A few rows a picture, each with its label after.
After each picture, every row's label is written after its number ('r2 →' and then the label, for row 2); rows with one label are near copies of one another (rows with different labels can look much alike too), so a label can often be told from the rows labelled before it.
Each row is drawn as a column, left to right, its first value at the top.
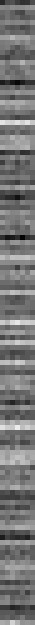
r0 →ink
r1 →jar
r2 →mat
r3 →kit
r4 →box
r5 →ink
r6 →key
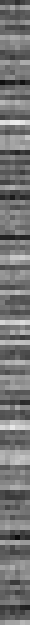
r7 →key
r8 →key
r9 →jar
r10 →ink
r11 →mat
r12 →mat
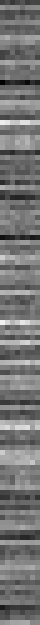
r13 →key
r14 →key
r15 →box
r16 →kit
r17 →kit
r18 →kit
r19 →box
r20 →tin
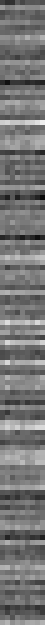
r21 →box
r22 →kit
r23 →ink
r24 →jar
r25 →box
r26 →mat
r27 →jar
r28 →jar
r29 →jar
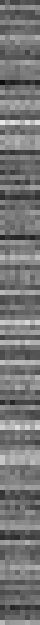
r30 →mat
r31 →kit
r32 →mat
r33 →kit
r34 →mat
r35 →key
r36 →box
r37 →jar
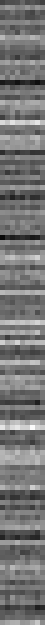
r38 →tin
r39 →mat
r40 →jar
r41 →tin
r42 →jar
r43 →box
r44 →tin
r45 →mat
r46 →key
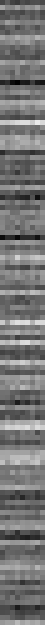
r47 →box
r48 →tin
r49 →kit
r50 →mat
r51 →kit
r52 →kit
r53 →ink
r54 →jar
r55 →key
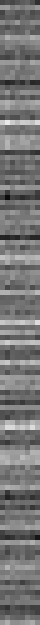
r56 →box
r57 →jar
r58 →tin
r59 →box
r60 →kit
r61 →jar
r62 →tin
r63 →ink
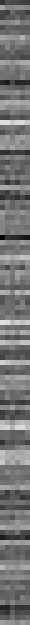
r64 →box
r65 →key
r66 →box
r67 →key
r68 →tin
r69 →box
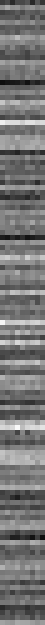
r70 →key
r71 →box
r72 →ink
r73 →tin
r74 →kit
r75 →jar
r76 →ink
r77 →kit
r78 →ink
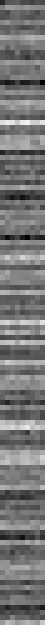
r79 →ink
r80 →mat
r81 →jar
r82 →jar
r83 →jar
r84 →jar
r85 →ink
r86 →key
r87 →mat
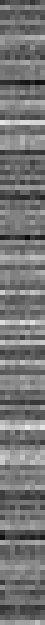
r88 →ink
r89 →key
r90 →kit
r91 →jar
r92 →kit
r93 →tin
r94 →ink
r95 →mat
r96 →tin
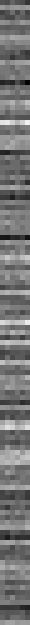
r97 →box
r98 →ink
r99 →jar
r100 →box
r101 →mat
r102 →key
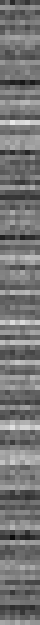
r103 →box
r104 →jar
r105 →ink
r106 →kit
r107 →key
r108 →ink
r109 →jar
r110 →kit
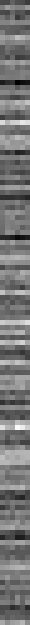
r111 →kit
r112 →box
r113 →mat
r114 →tin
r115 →tin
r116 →key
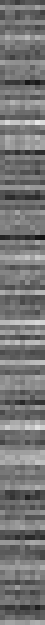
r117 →box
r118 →jar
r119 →jar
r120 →ink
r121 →mat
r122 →jar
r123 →kit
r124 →mat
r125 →box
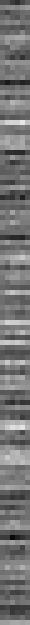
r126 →kit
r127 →kit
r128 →ink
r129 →ink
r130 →jar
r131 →mat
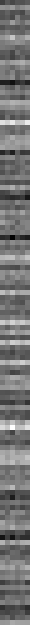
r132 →ink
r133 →jar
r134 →tin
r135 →kit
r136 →box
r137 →jar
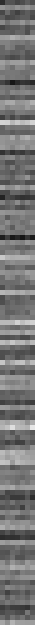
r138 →box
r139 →ink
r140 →tin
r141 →box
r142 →box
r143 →mat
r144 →tin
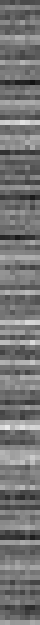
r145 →tin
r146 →tin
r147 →ink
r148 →tin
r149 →tin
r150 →key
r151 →kit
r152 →kit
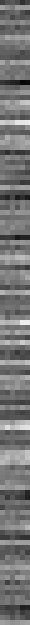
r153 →box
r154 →jar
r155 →key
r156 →jar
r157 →key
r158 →key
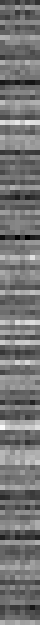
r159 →tin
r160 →tin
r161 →jar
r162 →box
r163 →kit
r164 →box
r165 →mat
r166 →ink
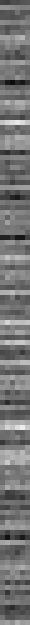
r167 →box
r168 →ink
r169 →key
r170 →jar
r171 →tin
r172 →kit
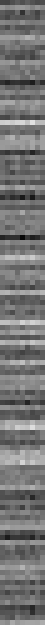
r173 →box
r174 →ink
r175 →mat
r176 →jar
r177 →box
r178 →mat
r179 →jar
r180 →box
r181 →kit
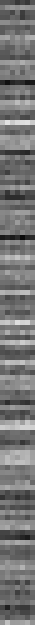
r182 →tin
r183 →mat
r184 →box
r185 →ink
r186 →box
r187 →ink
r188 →tin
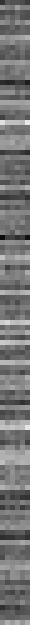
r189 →box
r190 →kit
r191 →kit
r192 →mat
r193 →ink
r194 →tin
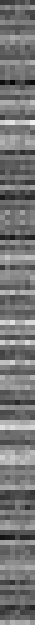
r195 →kit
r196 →ink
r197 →kit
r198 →mat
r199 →ink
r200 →kit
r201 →key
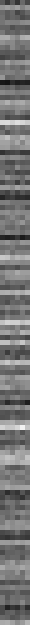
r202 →jar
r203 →mat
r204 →mat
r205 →key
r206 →tin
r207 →mat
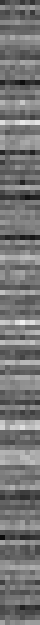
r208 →ink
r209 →box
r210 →tin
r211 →key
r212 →key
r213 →jar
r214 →box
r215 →jar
